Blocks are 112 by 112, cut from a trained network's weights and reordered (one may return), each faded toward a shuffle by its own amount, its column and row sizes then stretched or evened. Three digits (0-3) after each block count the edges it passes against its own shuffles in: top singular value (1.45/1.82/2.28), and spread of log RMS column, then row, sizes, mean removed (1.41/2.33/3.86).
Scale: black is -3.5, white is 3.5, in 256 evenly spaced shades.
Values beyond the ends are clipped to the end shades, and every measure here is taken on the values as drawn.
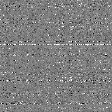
1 1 2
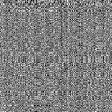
3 0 2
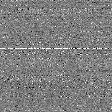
2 0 2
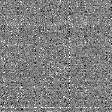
1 2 0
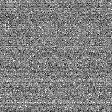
2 1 0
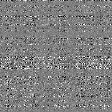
0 2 3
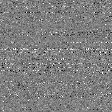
0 0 2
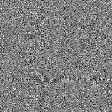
2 1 0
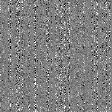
0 3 0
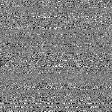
1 0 3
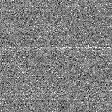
1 0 0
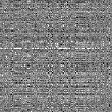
3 2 1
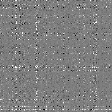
1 2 2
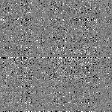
1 2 2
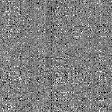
1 2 2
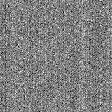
2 0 0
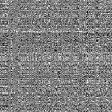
3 2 0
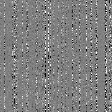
1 3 0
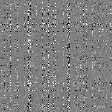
1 3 2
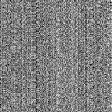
3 1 0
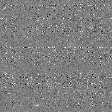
0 1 2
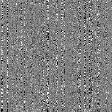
2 3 1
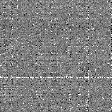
2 2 1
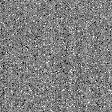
0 0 1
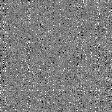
0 2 0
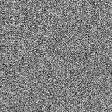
2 0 0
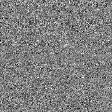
0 0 2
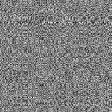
3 1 1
